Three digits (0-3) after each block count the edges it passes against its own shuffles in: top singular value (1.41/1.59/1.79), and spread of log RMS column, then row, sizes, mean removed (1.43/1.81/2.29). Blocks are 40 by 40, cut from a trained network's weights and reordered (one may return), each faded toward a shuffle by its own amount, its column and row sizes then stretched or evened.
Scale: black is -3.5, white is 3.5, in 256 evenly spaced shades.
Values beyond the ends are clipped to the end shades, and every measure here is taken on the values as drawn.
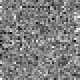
0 1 1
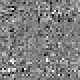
0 2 3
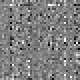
0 3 2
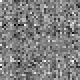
0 1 1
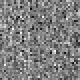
0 0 0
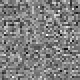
1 1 0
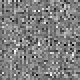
0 0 2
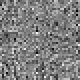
1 2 0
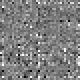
1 2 2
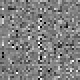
0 3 1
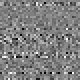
1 0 3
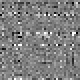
2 2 3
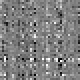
2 3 3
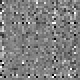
1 3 2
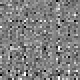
1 3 2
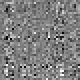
2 3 2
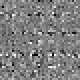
0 2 3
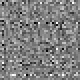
1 1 2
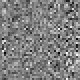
1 3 0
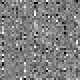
0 3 0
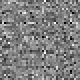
2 2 1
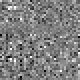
1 2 2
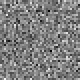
2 0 0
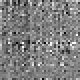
2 0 3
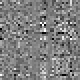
2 3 2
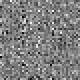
1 1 2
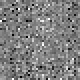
0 1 2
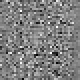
0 3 1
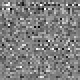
1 0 3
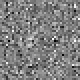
0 1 2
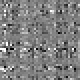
2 1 3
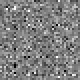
0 1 2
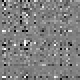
0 3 3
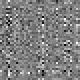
3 3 2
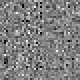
0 2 2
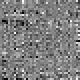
2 3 2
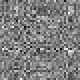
3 2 2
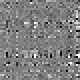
2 3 3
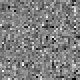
0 2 1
